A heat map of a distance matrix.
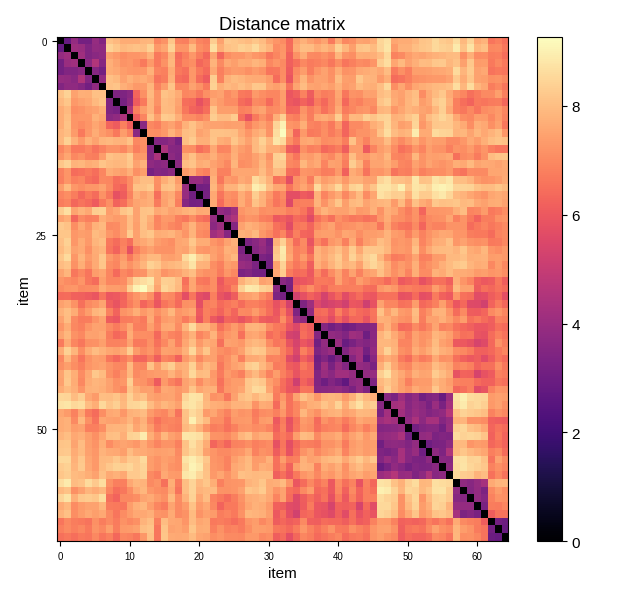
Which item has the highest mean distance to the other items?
19
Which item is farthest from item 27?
32
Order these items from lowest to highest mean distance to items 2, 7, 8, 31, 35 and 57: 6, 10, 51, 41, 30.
10, 41, 30, 6, 51
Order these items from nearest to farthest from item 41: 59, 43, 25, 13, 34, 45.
45, 43, 34, 59, 13, 25
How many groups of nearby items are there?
13
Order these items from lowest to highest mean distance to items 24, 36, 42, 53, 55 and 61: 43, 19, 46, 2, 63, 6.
46, 43, 63, 2, 6, 19
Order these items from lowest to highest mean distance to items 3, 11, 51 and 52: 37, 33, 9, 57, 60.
33, 37, 9, 60, 57
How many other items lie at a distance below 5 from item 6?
6
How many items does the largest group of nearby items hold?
11
